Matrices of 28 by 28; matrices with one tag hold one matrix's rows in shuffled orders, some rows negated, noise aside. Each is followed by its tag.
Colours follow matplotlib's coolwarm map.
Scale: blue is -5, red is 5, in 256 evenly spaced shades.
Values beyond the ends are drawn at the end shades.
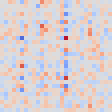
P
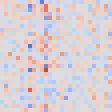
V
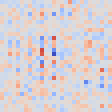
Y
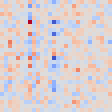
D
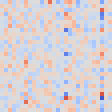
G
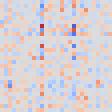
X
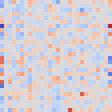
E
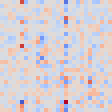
P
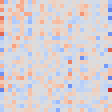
E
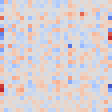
E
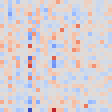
D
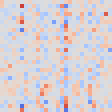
P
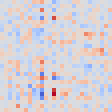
Y
